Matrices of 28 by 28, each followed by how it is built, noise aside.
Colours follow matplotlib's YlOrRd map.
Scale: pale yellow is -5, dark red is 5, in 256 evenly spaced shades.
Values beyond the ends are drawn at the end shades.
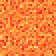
repeating rows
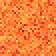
Hankel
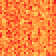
blocks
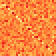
diagonal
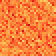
Toeplitz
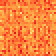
blocks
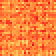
blocks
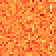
uneven columns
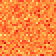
repeating columns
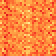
repeating rows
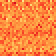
repeating columns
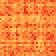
blocks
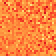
upper triangular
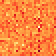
uneven columns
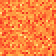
repeating rows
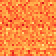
repeating columns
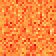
repeating columns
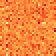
uneven columns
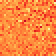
upper triangular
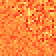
upper triangular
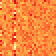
uneven columns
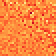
upper triangular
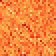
diagonal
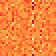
uneven columns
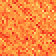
Toeplitz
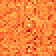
uneven columns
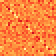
diagonal
